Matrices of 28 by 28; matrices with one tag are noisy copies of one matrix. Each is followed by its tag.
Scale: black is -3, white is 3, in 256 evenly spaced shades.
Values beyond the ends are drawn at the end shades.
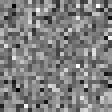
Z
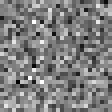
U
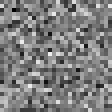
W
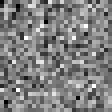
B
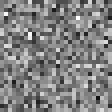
Z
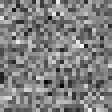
W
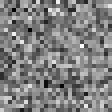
W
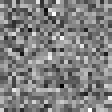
W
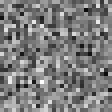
U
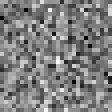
U
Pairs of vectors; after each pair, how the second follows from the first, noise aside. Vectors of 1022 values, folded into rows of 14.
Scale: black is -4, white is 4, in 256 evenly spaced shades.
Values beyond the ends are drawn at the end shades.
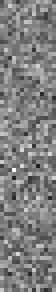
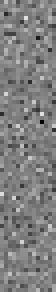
reversed, negated, partly zeroed.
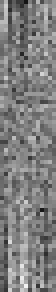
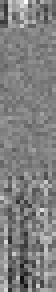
negated, partly zeroed.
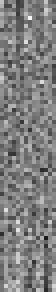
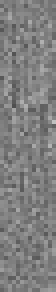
wrapped around, shrunk.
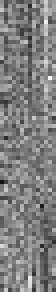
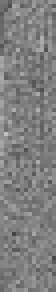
wrapped around, shrunk.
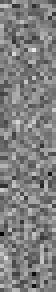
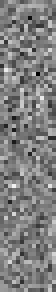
wrapped around.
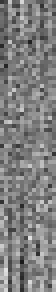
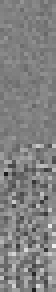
reversed, negated, partly zeroed.
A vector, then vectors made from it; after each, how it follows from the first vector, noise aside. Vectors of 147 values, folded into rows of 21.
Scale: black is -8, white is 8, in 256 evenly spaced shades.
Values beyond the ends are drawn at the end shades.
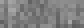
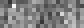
reversed, scaled up.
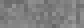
reversed, shrunk.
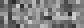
wrapped around, negated, scaled up.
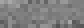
partly zeroed.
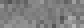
reversed, partly zeroed.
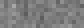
reversed, partly zeroed.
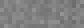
wrapped around, negated, shrunk.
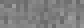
reversed, shrunk.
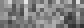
reversed, negated, scaled up.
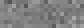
reversed, partly zeroed.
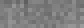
reversed, shrunk.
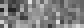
negated, scaled up.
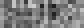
wrapped around, negated, scaled up.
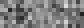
wrapped around, negated, scaled up.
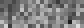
negated, scaled up.
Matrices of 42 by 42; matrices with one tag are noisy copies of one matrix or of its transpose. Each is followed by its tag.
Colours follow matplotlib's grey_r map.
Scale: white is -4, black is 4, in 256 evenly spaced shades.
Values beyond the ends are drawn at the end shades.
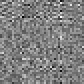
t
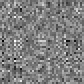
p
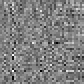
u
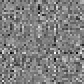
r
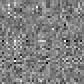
p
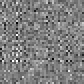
t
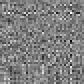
u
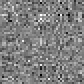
p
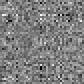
p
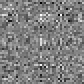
p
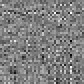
u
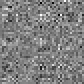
p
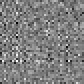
t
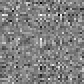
p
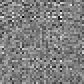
t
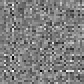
u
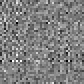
t
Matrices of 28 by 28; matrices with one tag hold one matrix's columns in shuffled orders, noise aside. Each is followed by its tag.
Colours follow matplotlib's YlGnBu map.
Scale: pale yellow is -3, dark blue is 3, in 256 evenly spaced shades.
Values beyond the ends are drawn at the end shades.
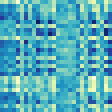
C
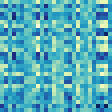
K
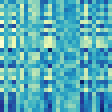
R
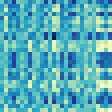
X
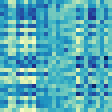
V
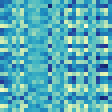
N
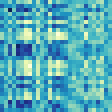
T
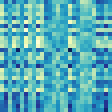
R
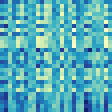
R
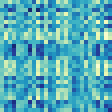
T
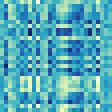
C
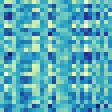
K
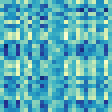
T
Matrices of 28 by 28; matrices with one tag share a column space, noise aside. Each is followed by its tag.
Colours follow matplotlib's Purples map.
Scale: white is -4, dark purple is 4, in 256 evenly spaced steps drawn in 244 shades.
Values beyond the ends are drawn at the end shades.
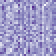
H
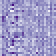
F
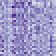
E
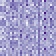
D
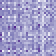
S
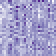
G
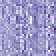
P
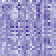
G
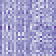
S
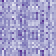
D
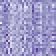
H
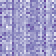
S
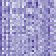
E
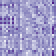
P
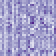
P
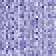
D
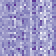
D
